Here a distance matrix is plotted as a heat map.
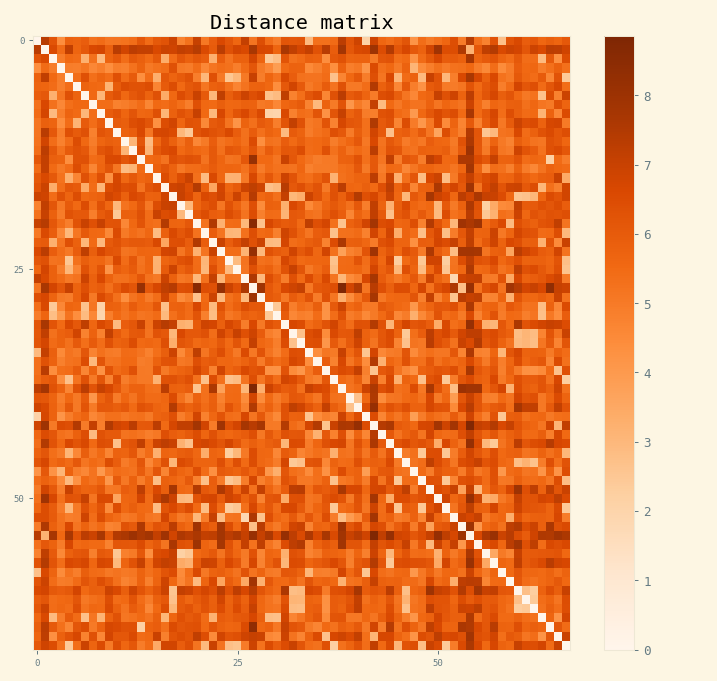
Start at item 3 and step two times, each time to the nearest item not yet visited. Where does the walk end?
30
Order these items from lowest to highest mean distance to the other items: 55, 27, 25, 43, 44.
25, 43, 44, 55, 27
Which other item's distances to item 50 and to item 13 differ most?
64
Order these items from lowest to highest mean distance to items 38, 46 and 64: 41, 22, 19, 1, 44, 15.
15, 41, 19, 22, 44, 1
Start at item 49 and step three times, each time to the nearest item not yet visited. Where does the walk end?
27
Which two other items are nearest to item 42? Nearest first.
36, 65
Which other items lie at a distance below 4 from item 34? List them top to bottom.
0, 41, 58
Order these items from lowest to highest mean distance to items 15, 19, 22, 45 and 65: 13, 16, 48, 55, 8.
48, 8, 16, 13, 55
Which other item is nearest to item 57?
44
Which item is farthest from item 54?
42
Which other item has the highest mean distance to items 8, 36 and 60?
54
